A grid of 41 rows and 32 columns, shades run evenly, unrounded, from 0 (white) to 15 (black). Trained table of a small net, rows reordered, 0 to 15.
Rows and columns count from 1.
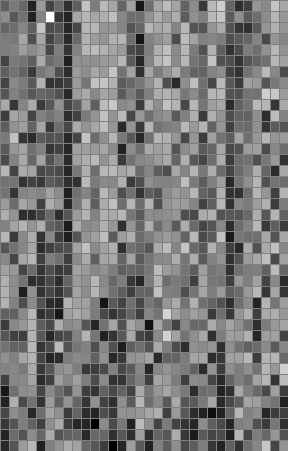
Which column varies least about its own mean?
28
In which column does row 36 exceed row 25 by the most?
1
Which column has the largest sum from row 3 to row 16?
8
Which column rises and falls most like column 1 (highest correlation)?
10
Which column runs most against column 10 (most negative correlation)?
16
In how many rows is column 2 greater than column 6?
13
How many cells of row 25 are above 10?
6
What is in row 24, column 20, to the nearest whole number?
5
